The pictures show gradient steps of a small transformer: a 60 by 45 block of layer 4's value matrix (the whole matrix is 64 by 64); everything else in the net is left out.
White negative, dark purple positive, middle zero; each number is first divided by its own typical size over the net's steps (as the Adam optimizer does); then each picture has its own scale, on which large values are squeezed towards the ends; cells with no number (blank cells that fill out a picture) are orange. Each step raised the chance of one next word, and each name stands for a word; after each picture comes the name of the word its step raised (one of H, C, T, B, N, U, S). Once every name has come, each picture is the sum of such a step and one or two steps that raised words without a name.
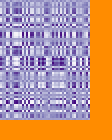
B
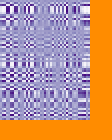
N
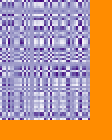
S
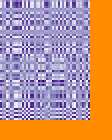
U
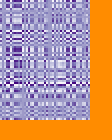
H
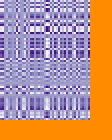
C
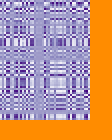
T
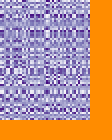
H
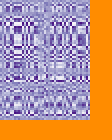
N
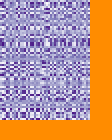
T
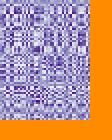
B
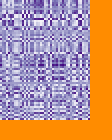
U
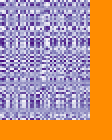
S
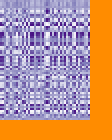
B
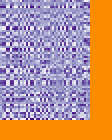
S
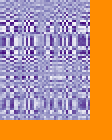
C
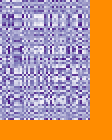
C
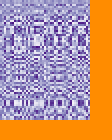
C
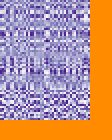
B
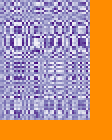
T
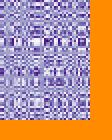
S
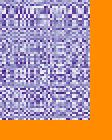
N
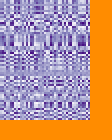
U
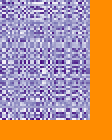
T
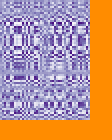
U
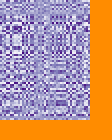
H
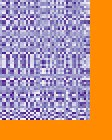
U
